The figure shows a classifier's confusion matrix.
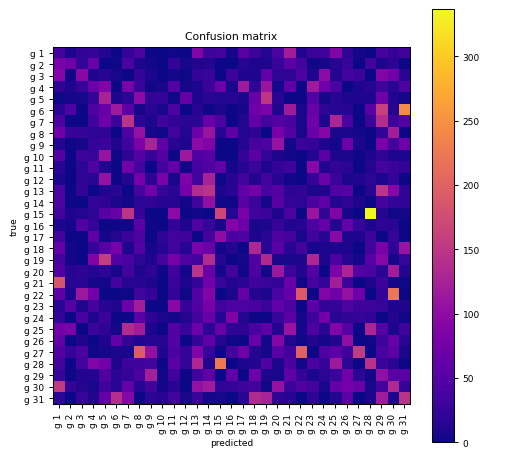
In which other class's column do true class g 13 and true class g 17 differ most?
g 29
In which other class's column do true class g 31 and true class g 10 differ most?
g 6
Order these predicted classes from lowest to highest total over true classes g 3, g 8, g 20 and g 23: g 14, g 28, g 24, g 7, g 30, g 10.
g 10, g 28, g 7, g 24, g 14, g 30
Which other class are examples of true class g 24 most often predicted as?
g 16
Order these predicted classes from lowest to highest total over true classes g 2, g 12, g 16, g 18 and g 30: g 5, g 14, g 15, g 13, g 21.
g 15, g 21, g 5, g 13, g 14
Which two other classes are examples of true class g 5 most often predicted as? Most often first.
g 19, g 8
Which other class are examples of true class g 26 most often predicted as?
g 20
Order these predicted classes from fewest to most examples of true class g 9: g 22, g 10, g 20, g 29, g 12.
g 12, g 22, g 10, g 29, g 20
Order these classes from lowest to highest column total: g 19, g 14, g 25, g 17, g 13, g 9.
g 9, g 17, g 19, g 25, g 13, g 14
